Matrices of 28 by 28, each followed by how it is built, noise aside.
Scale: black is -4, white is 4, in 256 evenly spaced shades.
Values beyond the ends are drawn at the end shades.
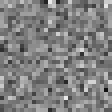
low rank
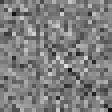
diagonal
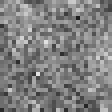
smooth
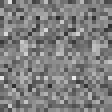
repeating columns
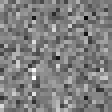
uneven columns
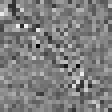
banded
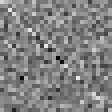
diagonal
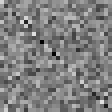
diagonal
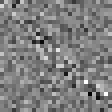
banded
